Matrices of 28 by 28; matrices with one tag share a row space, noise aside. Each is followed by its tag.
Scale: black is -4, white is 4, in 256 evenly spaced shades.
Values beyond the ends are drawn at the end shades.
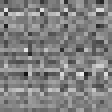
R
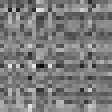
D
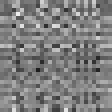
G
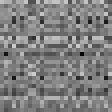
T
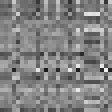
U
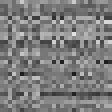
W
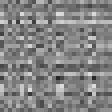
D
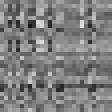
D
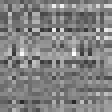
W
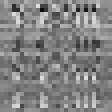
G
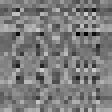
G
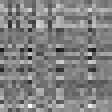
D
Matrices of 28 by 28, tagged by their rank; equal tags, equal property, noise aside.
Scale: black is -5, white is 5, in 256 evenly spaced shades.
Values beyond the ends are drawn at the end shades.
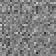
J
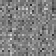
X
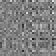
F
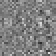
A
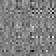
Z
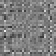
Z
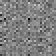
A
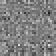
J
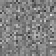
X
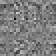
Z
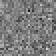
X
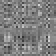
F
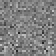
X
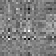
F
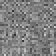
A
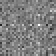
J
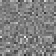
A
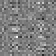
Z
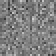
X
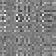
Z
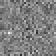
X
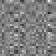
F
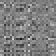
F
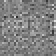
A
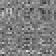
A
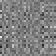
F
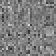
J
